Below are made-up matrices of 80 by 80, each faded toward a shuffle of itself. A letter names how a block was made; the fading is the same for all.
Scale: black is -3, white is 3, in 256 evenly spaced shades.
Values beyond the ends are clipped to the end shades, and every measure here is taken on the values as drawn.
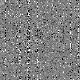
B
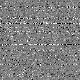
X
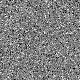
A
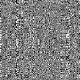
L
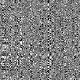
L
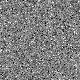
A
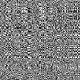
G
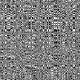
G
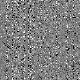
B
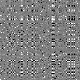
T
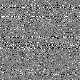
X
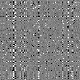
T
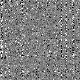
B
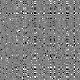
T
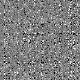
B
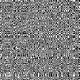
G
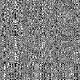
L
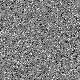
A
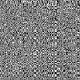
G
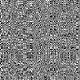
G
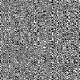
L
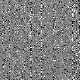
B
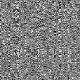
L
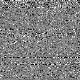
X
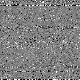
X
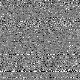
X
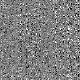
B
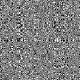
L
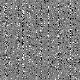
B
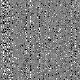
B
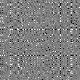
T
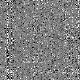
B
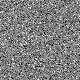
A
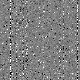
B
